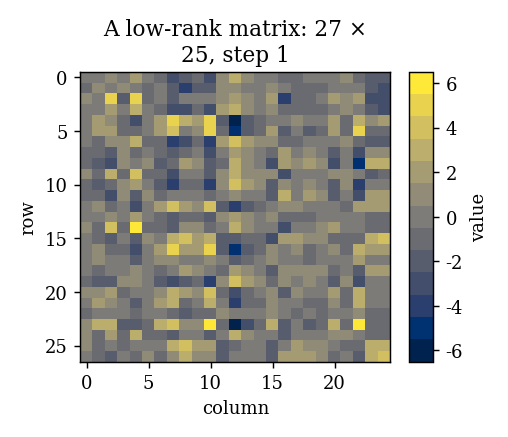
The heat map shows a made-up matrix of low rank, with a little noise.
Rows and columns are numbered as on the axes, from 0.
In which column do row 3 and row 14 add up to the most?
4
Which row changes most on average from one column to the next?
23
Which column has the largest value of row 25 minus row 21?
8
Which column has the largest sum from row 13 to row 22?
10
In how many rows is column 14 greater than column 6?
14
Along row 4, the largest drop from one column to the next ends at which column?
11
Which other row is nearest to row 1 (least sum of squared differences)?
22
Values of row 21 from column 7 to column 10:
3 -1 0 3
